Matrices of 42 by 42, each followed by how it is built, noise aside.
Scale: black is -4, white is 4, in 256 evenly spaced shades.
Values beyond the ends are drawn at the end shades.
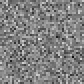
noise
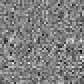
low rank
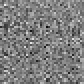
low rank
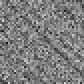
Toeplitz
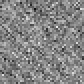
Toeplitz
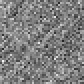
Hankel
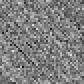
Toeplitz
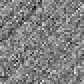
Hankel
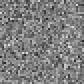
noise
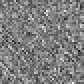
Toeplitz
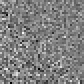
lower triangular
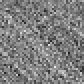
Toeplitz
